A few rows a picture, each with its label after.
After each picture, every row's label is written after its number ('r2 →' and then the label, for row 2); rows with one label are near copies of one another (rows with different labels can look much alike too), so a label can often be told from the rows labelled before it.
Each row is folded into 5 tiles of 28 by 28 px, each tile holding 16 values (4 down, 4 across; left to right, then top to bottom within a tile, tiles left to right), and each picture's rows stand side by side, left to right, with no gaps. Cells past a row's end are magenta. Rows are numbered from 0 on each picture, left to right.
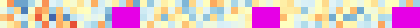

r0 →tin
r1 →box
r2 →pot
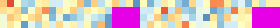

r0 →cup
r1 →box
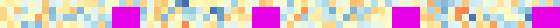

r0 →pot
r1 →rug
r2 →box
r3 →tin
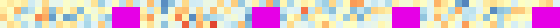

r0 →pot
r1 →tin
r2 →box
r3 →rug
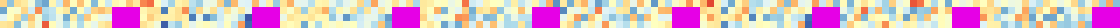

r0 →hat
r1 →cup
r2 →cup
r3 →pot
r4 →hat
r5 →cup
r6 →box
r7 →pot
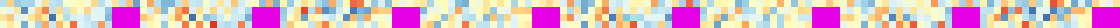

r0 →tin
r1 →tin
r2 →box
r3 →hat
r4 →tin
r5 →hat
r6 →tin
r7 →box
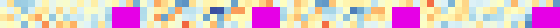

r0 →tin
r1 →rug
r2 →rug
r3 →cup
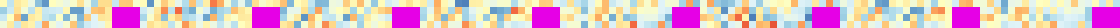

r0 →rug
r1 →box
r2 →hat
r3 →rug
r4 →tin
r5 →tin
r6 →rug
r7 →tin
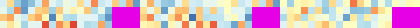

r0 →tin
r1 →tin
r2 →box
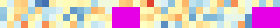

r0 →rug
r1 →cup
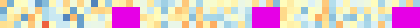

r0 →hat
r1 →tin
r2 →pot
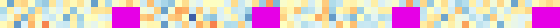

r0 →hat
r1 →tin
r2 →pot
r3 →hat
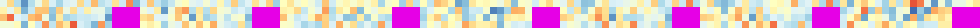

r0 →tin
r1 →tin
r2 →pot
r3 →rug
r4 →tin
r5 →tin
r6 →box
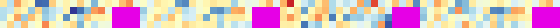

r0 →rug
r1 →rug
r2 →cup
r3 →rug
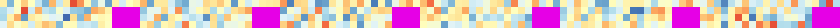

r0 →box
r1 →hat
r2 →hat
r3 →cup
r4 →rug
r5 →tin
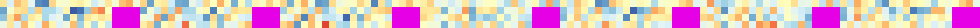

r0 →rug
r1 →hat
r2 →hat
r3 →pot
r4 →rug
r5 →tin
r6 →rug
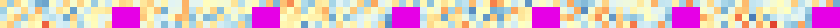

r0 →hat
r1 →pot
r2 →cup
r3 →box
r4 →tin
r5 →tin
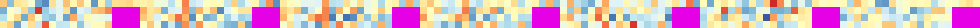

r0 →hat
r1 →pot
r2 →pot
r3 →pot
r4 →tin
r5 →box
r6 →rug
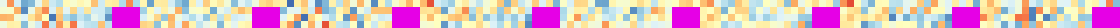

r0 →tin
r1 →hat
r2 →hat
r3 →cup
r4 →rug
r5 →cup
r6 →cup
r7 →pot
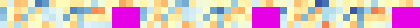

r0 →rug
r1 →rug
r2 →rug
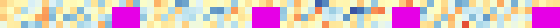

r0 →pot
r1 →rug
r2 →rug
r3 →hat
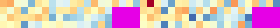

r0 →cup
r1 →cup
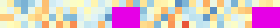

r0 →tin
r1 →hat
